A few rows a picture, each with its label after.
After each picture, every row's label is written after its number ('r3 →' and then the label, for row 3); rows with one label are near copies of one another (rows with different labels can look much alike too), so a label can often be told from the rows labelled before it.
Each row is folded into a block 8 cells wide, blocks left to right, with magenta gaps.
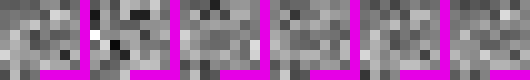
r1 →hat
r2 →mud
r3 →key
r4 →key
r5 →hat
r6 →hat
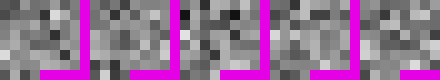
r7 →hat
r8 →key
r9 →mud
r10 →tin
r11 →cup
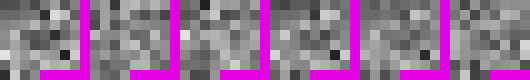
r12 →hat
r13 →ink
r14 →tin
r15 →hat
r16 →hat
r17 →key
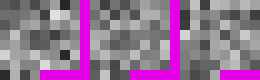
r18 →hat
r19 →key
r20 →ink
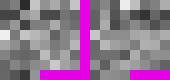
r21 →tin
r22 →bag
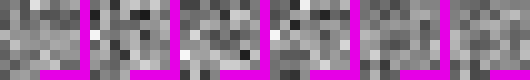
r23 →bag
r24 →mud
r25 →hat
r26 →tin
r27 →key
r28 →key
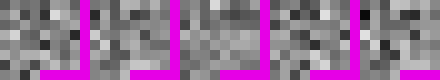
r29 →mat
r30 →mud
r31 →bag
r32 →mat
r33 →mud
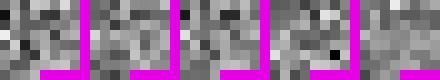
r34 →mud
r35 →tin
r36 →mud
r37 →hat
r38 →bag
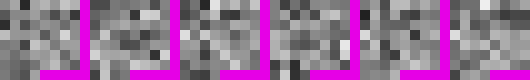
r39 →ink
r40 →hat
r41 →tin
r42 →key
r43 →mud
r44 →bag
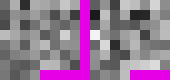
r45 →ink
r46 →mud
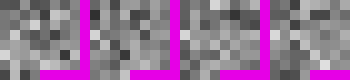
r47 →hat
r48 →mud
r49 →bag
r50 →tin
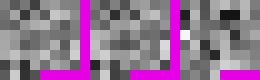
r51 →key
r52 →key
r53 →mud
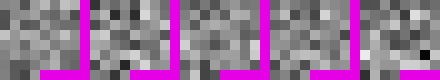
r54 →ink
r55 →mat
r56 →key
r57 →mat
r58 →hat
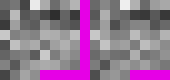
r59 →bag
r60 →bag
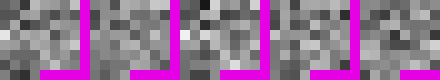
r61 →tin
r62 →ink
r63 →tin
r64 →ink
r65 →cup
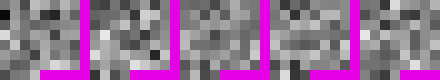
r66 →mud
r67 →hat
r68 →key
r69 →key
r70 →tin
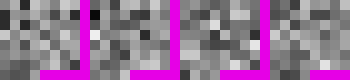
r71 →ink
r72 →mud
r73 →cup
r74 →tin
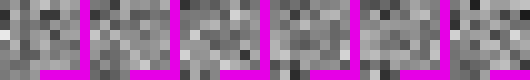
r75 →mud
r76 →tin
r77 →hat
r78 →key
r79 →key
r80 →ink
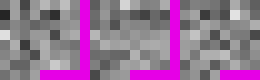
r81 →mud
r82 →bag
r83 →mat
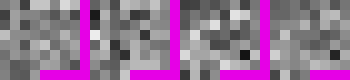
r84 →ink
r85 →mud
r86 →hat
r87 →hat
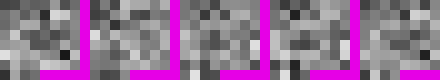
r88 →hat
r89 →tin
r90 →key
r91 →key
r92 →hat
